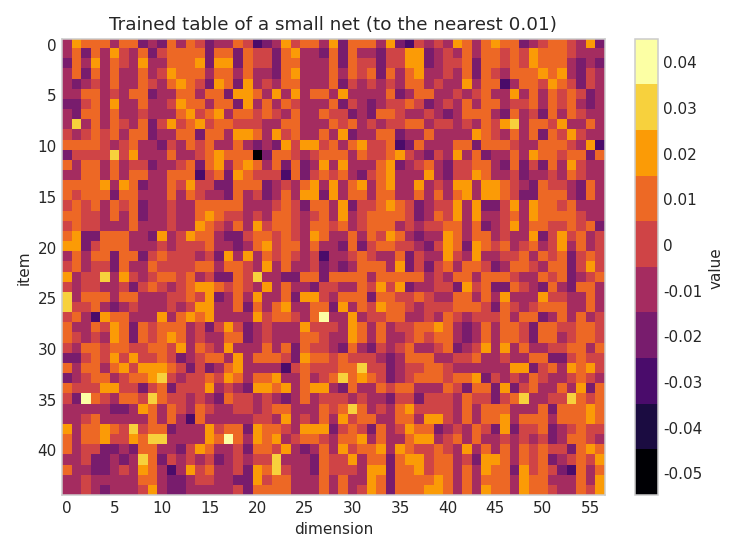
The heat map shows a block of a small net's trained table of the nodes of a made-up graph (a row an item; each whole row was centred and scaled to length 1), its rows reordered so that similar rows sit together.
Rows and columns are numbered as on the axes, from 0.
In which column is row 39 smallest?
51
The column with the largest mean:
44
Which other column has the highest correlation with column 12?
19
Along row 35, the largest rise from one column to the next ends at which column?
2
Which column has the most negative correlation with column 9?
34
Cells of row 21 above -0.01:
35
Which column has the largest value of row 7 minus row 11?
20
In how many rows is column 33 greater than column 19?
25
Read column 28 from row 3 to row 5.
0.01 0.01 -0.01
